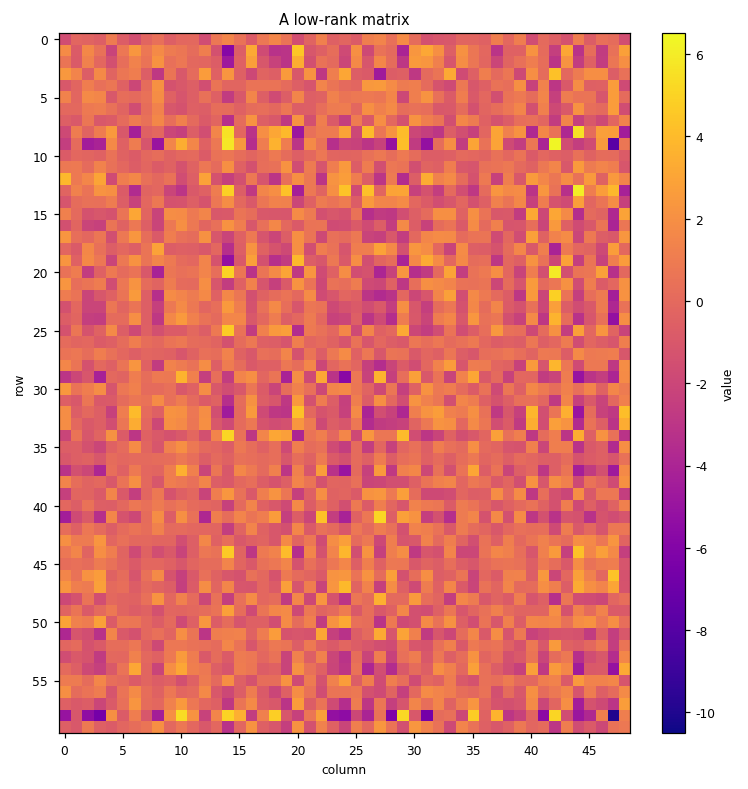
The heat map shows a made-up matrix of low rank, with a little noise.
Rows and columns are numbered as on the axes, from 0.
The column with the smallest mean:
47
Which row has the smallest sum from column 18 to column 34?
58
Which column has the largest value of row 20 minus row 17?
14
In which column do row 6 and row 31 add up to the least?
42
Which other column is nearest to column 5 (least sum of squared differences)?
36
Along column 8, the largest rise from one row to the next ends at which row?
59
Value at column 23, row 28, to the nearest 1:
0
